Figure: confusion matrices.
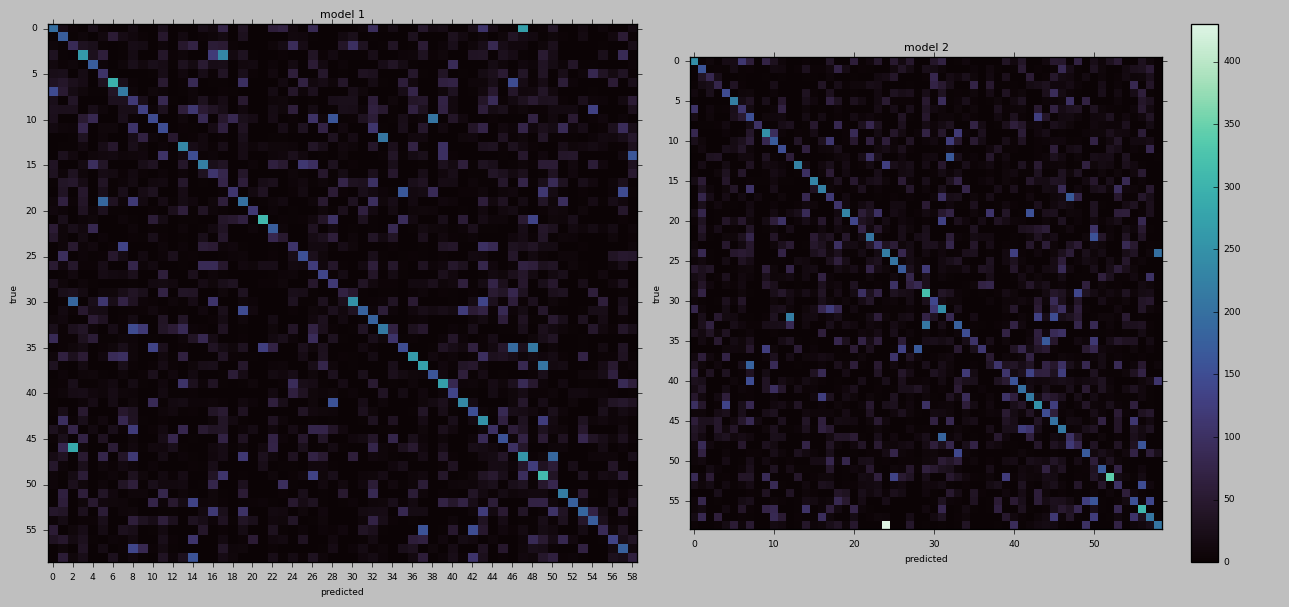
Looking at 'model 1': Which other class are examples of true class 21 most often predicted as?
48
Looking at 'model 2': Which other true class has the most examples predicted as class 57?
55
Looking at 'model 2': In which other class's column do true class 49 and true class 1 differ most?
33
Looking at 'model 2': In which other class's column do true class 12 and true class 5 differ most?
32
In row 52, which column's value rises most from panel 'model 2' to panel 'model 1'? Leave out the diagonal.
14
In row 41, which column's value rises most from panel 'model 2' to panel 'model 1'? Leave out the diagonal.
28
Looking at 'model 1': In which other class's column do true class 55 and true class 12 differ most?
33
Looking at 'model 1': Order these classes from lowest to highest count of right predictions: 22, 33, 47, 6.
22, 33, 47, 6
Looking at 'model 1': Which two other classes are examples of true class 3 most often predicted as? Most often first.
17, 16
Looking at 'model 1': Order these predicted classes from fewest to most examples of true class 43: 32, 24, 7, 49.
24, 32, 7, 49
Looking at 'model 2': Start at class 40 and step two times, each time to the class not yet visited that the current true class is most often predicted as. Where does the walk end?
43
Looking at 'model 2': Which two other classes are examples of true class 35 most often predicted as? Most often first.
44, 50
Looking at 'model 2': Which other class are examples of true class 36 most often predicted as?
28
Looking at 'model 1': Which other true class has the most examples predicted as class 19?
31
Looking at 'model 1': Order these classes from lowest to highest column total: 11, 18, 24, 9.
18, 9, 24, 11
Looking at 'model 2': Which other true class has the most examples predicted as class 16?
42
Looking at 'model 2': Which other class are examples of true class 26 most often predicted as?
29
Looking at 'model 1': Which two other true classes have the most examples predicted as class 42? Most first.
55, 58
